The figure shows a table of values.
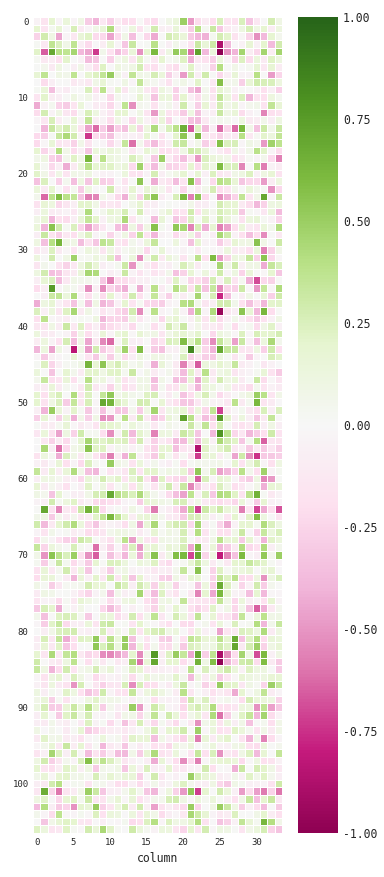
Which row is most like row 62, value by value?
65
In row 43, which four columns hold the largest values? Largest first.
21, 25, 14, 12
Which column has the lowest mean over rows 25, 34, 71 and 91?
30
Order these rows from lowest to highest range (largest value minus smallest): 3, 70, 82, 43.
82, 3, 70, 43
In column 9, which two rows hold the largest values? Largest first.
50, 45
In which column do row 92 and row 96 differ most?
22
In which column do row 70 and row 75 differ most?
25
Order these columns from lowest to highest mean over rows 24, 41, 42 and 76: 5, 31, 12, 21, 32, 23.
5, 23, 31, 21, 12, 32
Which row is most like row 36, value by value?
3
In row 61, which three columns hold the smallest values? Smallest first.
21, 31, 22
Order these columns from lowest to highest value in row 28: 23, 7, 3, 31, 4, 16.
31, 16, 3, 4, 23, 7
